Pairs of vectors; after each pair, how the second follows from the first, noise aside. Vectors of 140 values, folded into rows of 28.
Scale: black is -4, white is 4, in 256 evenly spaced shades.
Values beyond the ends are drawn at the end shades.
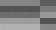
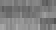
shrunk.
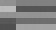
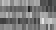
reversed.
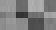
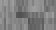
shrunk.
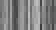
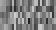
sign-scrambled.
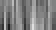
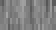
reversed, shrunk.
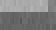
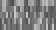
shuffled.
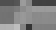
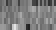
partly zeroed.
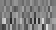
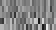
sign-scrambled.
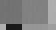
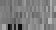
partly zeroed.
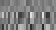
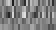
reversed.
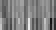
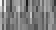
reversed, negated.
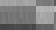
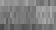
shrunk.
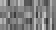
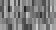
reversed.
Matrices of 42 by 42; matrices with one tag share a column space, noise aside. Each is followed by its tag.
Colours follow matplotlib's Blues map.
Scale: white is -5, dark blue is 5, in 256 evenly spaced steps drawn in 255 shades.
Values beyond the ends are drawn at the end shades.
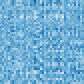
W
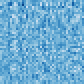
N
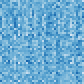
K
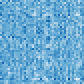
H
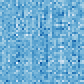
K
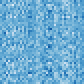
W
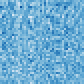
N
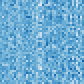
W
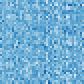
W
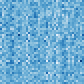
K
